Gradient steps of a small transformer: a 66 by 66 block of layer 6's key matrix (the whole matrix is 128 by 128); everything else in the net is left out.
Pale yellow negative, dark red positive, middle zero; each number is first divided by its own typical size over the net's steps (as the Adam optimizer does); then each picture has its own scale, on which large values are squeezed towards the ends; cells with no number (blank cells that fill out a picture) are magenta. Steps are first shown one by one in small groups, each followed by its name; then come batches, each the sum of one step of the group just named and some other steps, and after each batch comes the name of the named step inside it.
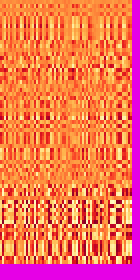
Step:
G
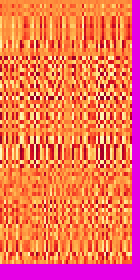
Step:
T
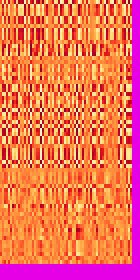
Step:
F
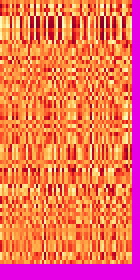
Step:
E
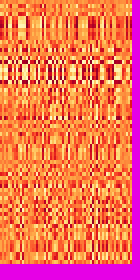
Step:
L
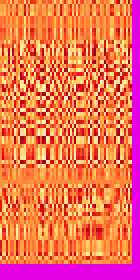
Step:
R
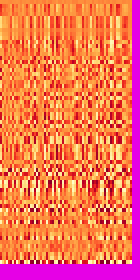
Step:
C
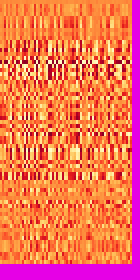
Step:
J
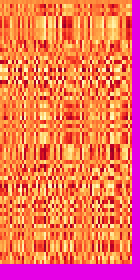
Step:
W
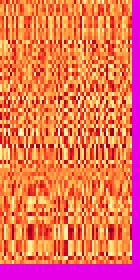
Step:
T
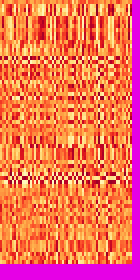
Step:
T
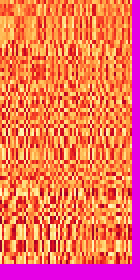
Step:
T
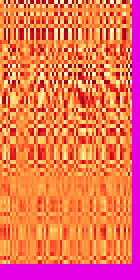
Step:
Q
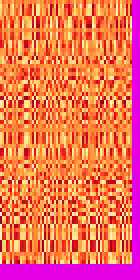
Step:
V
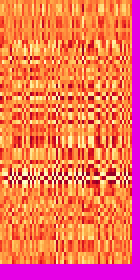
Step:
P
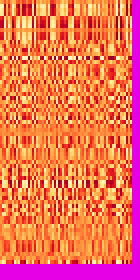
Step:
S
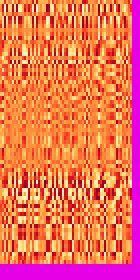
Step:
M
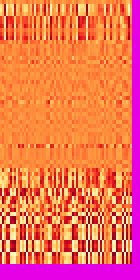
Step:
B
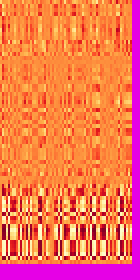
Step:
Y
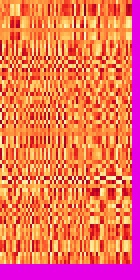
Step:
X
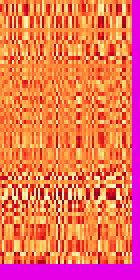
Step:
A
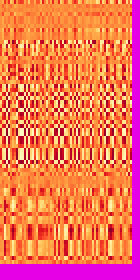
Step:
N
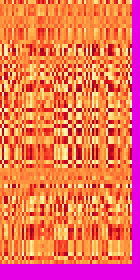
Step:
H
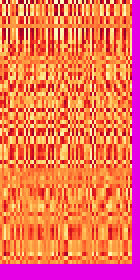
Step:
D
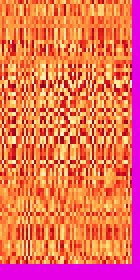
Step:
D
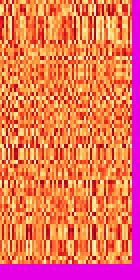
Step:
N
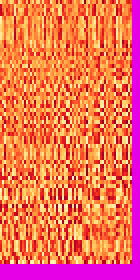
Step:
X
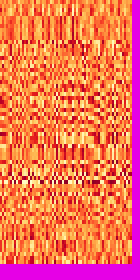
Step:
P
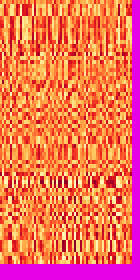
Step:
S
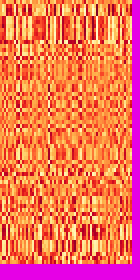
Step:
Y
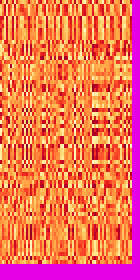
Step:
H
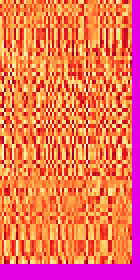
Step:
Q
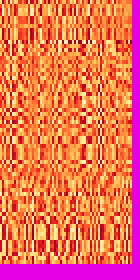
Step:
Y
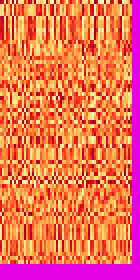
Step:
P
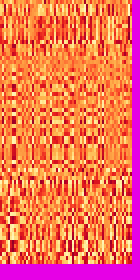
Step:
B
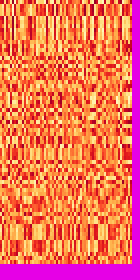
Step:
X
